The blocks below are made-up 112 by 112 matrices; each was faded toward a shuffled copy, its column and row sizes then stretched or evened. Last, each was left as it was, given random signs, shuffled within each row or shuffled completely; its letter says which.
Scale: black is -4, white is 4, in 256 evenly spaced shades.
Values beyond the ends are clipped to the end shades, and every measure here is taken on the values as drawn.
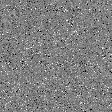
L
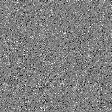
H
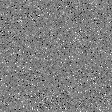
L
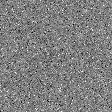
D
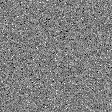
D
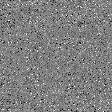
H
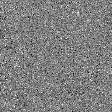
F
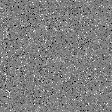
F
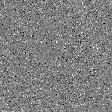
D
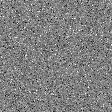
D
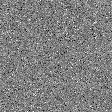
D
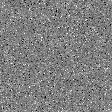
D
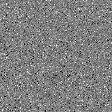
H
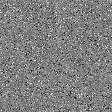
L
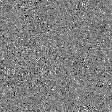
H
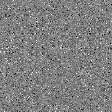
H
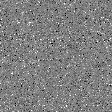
L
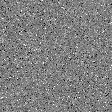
D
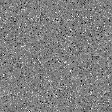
F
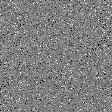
H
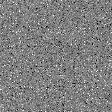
F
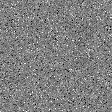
D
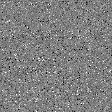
F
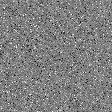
D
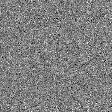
F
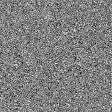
H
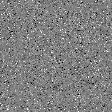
F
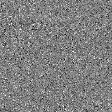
F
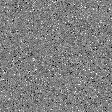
D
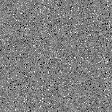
H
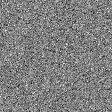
D
